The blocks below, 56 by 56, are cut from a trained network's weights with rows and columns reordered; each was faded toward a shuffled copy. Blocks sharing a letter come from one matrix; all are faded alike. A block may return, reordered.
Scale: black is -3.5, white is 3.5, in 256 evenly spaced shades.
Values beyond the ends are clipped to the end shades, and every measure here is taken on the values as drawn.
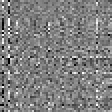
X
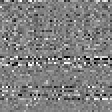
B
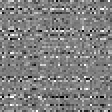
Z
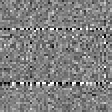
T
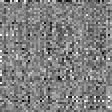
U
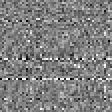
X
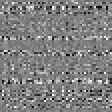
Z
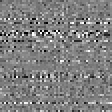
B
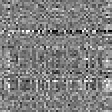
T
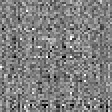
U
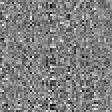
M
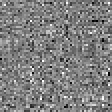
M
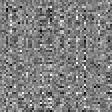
M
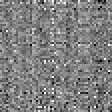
U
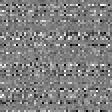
Z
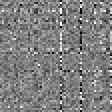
X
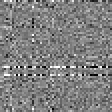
T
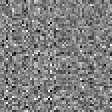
M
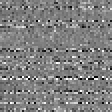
Z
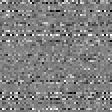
Z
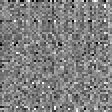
U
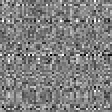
X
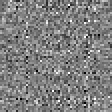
M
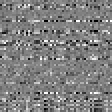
Z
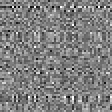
X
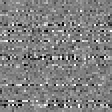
B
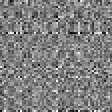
X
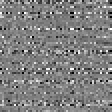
Z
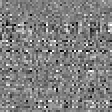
B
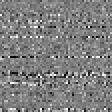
B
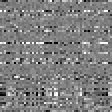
Z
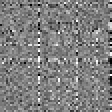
X
